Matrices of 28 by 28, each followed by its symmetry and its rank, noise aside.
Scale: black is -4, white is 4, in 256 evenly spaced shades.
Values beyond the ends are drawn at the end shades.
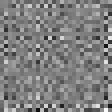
antisymmetric, rank two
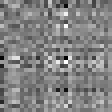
no symmetry, rank three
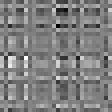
antisymmetric, rank two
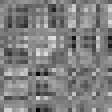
symmetric, rank two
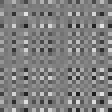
symmetric, rank one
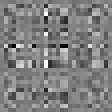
antisymmetric, rank two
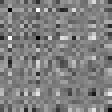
symmetric, rank two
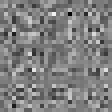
no symmetry, rank three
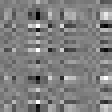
no symmetry, rank one
